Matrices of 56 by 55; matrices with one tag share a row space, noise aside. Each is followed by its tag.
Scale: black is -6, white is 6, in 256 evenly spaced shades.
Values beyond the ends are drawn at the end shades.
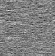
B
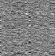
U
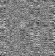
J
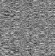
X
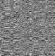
X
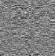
U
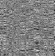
J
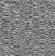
X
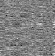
B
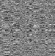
X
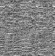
B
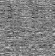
B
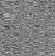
X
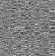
U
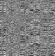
J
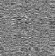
U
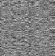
U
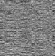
B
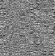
J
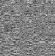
X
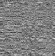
B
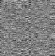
U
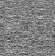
B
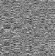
X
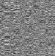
X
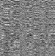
X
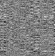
J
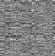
B
